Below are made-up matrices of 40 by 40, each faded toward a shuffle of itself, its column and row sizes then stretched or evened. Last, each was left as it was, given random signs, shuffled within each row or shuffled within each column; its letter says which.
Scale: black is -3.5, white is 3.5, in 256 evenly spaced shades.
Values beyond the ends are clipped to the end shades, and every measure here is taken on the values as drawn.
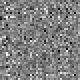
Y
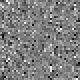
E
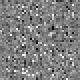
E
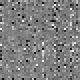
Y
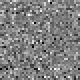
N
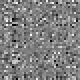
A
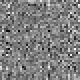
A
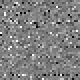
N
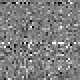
A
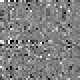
A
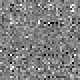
Y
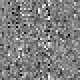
E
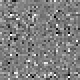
A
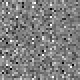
E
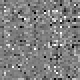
A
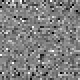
N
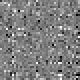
A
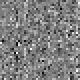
E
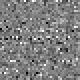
N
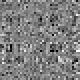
A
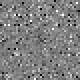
N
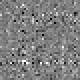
Y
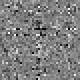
Y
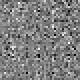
Y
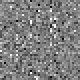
E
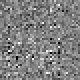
Y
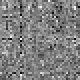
A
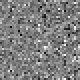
E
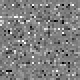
N
